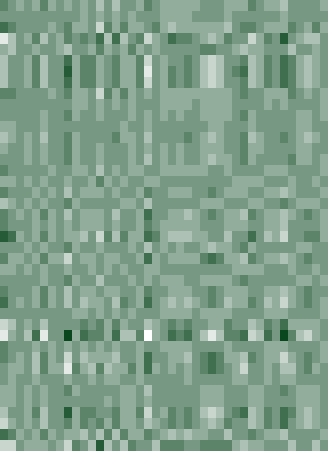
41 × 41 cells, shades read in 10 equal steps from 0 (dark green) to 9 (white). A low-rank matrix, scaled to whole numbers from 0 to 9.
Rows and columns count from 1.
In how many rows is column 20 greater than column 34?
12
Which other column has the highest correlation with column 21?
13
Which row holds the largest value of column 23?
22
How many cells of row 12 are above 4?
10
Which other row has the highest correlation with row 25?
17
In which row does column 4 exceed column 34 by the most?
31
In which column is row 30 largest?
1
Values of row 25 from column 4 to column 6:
5 4 5
